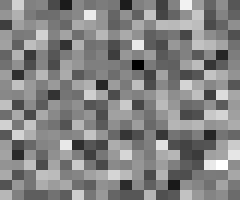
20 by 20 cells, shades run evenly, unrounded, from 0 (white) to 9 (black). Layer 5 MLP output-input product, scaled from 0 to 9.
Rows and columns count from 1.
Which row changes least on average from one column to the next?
3
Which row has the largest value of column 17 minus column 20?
16
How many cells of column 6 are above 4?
14
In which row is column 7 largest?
15
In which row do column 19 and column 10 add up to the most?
6
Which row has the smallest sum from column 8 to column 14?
18
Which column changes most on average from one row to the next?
2
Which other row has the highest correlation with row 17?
12
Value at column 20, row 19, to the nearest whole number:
5
